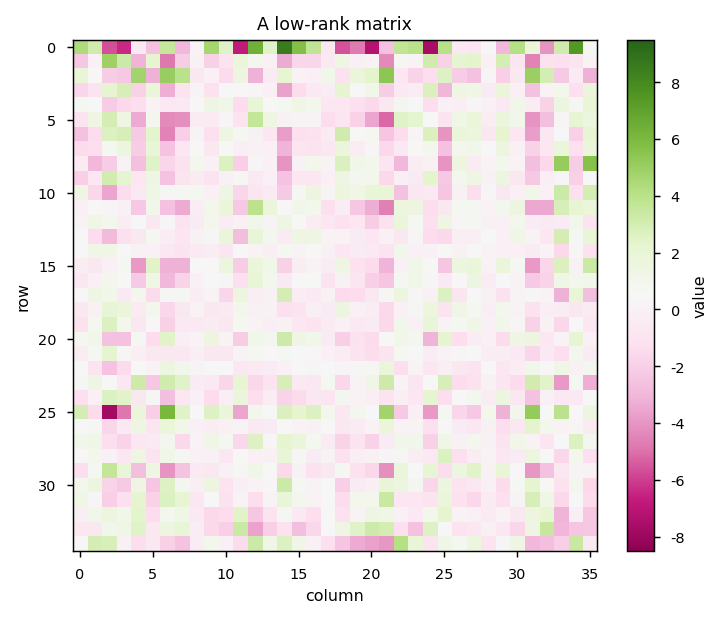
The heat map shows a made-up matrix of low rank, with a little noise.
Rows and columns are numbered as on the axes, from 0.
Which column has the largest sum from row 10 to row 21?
12
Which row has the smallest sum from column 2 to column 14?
8
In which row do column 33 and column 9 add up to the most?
0
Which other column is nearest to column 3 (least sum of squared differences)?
24
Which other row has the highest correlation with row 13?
4
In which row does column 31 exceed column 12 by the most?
2
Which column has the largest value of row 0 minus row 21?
14
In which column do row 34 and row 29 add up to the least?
21
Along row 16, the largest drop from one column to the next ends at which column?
6
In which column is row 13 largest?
33
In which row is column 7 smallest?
5
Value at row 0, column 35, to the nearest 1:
1
